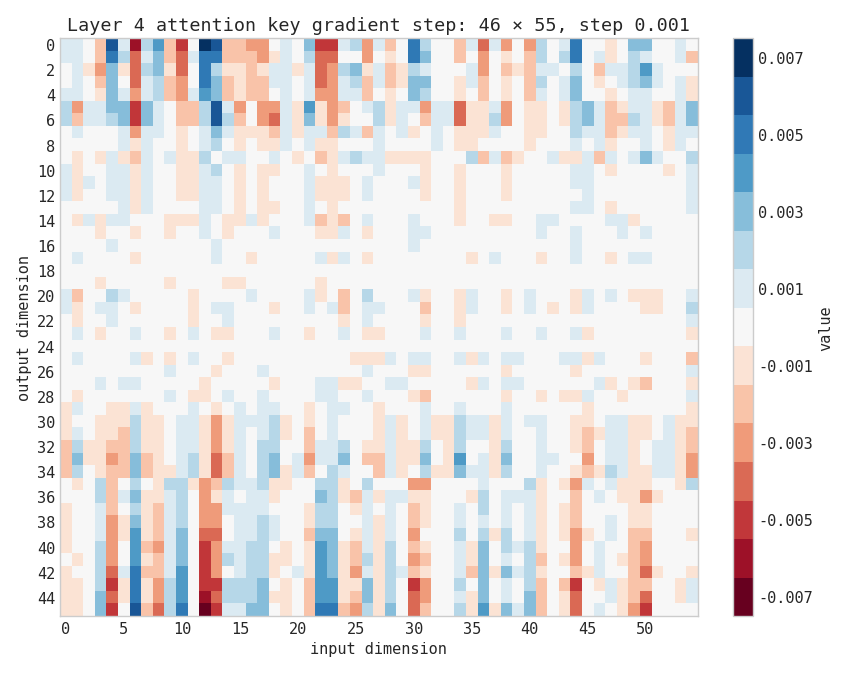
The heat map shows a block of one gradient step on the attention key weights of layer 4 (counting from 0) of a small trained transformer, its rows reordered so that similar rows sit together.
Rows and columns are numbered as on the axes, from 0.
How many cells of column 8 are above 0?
8
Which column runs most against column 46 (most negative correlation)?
35
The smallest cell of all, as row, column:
45, 12
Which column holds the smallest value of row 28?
31
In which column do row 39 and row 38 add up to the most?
6
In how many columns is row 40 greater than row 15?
18
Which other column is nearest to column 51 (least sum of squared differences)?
42
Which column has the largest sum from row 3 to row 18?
13
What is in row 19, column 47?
0
